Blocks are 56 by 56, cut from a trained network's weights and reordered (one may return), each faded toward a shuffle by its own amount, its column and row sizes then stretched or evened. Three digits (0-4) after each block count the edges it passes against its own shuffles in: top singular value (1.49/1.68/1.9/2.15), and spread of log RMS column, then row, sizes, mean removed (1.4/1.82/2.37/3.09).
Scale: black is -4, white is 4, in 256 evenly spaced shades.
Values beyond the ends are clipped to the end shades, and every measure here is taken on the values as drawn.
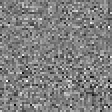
0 1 3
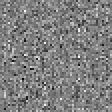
0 3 0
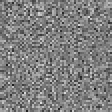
2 1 0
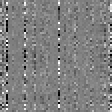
4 4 0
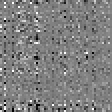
1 4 3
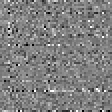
1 2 3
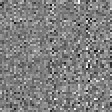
2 3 1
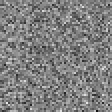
2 0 1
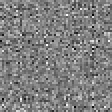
2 2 2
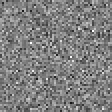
0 1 0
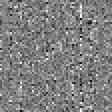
0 3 0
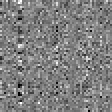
3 3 1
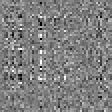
4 3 2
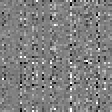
2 4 2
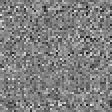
3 1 3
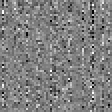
1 4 0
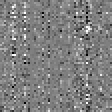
2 4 2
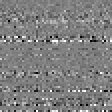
3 0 4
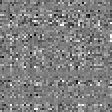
1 2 4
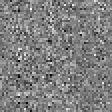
0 2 1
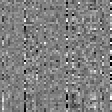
4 4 0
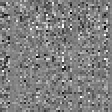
0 4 1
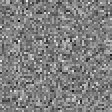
1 0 2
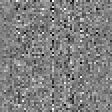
1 3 1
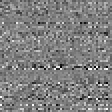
4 1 4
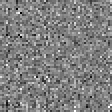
1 2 2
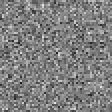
2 1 0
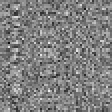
4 2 1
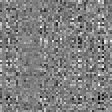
4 4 2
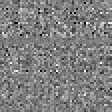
1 1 3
